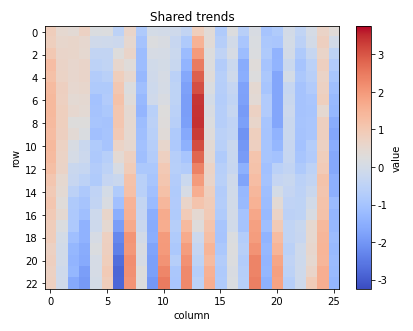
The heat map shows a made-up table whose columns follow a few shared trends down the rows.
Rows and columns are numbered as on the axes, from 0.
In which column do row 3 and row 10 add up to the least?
17
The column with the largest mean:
13
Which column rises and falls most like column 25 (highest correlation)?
11
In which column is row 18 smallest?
6
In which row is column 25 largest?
0
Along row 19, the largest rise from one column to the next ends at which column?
7
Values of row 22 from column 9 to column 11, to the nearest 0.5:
-2 2.5 -1
